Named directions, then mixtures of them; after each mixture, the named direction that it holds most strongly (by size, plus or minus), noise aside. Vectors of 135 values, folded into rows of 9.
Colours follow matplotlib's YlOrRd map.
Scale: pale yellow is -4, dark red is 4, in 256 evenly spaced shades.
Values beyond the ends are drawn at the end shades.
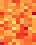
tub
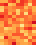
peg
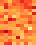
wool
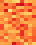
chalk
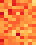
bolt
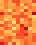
tub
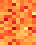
tub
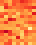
wool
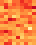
wool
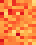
bolt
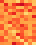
chalk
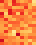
bolt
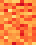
chalk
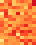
bolt
